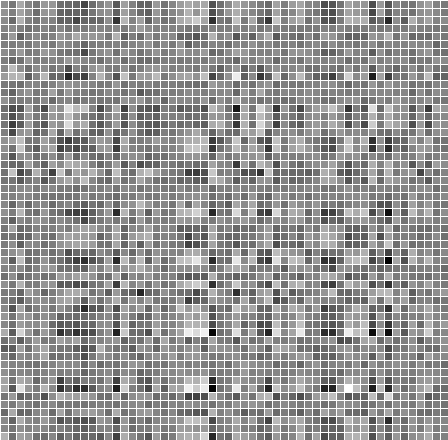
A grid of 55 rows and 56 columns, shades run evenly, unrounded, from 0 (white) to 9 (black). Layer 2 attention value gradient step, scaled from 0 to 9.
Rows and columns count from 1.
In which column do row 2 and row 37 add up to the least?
48
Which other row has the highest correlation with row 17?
20
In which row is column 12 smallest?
22
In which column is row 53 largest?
49
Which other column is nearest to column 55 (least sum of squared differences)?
56
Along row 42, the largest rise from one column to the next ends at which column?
27
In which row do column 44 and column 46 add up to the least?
42
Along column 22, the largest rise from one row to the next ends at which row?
50
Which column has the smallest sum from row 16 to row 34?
25
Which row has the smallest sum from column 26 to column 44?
19
